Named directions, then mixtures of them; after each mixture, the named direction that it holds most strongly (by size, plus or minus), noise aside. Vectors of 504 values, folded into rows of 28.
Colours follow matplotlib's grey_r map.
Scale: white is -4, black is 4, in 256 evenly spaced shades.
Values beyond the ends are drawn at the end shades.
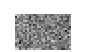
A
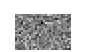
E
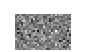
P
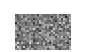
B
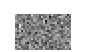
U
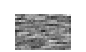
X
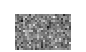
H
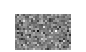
P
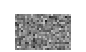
U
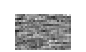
X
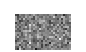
H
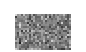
A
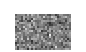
H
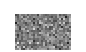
B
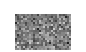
B
